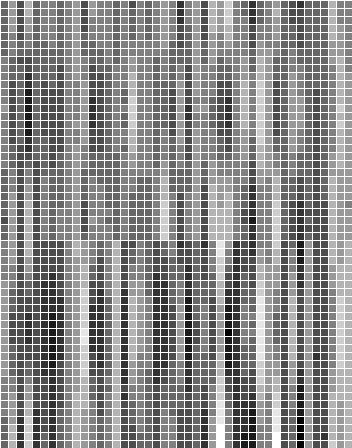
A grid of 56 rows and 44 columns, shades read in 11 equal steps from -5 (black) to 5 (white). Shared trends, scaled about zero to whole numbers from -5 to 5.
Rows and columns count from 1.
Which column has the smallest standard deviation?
9
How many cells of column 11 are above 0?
34
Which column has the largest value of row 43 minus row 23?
11
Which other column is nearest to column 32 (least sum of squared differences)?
26
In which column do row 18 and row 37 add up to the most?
33
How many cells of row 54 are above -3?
36
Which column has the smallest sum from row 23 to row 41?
38
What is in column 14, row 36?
0
